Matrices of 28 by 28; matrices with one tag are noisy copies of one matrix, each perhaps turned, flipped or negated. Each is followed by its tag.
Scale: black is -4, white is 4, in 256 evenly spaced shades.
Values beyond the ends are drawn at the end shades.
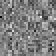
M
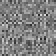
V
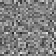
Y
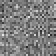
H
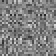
V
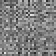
H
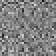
Y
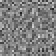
Y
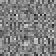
V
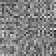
H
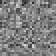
M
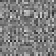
V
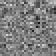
M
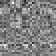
M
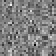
M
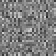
V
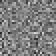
Y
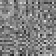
H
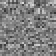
M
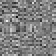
V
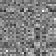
M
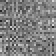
H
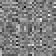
V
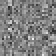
M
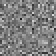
Y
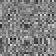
V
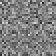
Y
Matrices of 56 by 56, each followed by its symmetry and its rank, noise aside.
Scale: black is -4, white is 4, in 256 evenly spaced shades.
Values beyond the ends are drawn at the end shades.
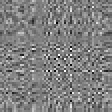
antisymmetric, rank four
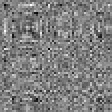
symmetric, rank six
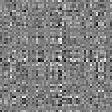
antisymmetric, rank four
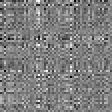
no symmetry, rank three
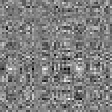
no symmetry, rank four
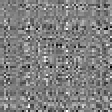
antisymmetric, rank six
